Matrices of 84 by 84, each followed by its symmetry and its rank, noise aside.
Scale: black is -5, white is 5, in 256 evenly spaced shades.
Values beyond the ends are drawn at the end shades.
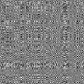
antisymmetric, rank four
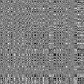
symmetric, rank three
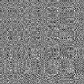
no symmetry, rank six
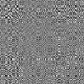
symmetric, rank four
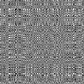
no symmetry, rank three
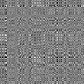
no symmetry, rank three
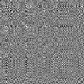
symmetric, rank six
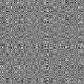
antisymmetric, rank four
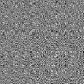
symmetric, rank six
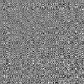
no symmetry, rank six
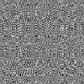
no symmetry, rank six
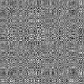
no symmetry, rank four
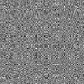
no symmetry, rank six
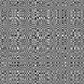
no symmetry, rank three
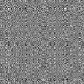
no symmetry, rank six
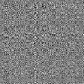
no symmetry, rank six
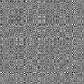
symmetric, rank four
